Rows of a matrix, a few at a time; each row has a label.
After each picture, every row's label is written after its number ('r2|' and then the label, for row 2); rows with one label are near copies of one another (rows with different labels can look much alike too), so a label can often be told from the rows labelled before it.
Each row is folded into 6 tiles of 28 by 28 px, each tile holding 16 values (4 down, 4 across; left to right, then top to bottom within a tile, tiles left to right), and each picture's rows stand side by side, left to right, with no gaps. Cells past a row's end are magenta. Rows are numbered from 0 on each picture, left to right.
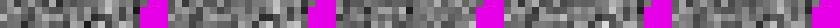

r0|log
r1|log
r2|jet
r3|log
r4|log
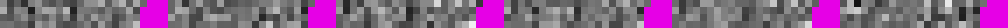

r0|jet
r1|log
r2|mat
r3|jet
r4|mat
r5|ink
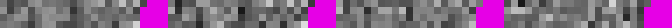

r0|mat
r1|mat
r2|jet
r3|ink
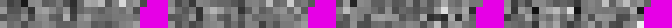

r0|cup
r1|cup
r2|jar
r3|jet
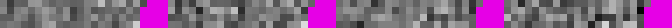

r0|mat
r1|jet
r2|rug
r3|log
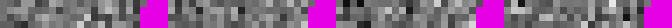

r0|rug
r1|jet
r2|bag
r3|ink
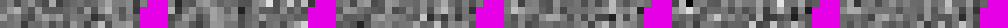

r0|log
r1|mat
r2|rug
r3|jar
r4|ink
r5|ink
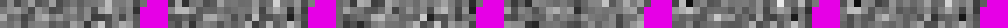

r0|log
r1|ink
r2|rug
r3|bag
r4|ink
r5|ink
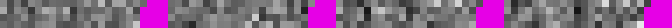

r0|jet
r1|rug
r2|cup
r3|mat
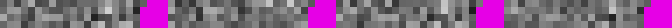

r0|log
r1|cup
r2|log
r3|jar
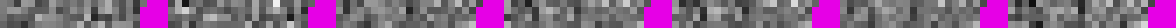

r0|rug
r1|ink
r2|mat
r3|cup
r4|cup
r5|mat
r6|bag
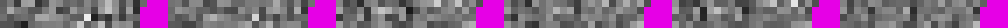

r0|rug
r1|rug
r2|cup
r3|bag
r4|cup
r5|jet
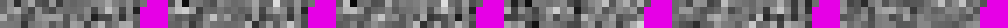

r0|log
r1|ink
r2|ink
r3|bag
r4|rug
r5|cup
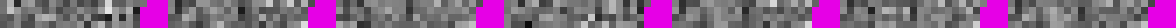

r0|jar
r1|mat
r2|bag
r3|rug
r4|mat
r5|jet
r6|mat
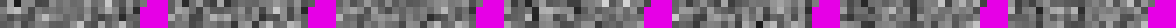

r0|ink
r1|log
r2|log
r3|cup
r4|log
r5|bag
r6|jet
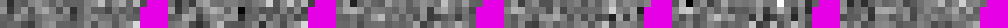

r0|mat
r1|mat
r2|ink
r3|jar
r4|ink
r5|cup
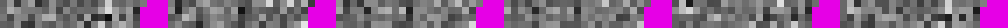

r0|jar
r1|mat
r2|jet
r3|jet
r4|ink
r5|jar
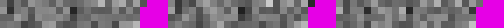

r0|mat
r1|mat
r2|jet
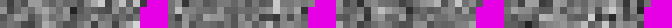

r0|mat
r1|jar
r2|cup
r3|rug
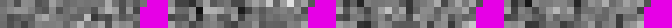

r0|rug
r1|cup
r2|bag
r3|bag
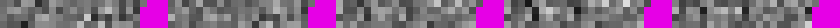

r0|rug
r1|log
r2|cup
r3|cup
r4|jet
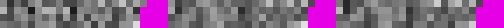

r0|jet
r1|mat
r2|mat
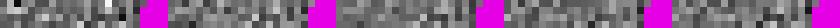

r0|ink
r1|rug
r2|rug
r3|log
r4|log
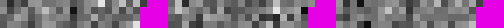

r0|mat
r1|jar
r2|bag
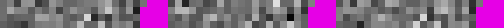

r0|rug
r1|ink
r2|rug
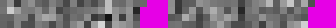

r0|jar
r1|mat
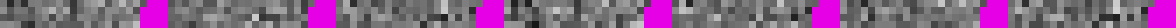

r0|bag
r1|rug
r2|jar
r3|bag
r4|ink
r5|cup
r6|jar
